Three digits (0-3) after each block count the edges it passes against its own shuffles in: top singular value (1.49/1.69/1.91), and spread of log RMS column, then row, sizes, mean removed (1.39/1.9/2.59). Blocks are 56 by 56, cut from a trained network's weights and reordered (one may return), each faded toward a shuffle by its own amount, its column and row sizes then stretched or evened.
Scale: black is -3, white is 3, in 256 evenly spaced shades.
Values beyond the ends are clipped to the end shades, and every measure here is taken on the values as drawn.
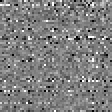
0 1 3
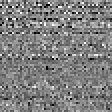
3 0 3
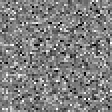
1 0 1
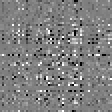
1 3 3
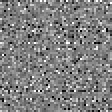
0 0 2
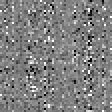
0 3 0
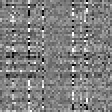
3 3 0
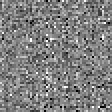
0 2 1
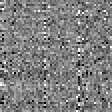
1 2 1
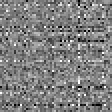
3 2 2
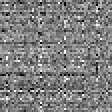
3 2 1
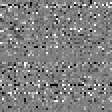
0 2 3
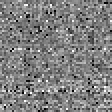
0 0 2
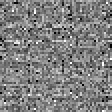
1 1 0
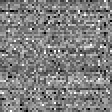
3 0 2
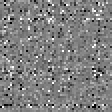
0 2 2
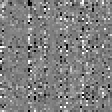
1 3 1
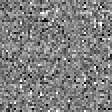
0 2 0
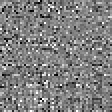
2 1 2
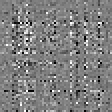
1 3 3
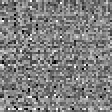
3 1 1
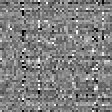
2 2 1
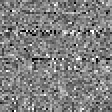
1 0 2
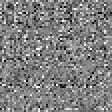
1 1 2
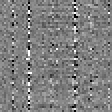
2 3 0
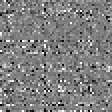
2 2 3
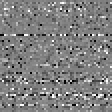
2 0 3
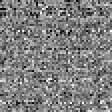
2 0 2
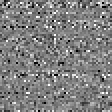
0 0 3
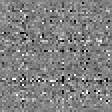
0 2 3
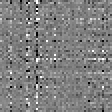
1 3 2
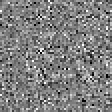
2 2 1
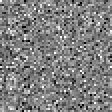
2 1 0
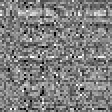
3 1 1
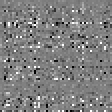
1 2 3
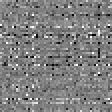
1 1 3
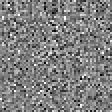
2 1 0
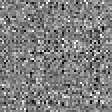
3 2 2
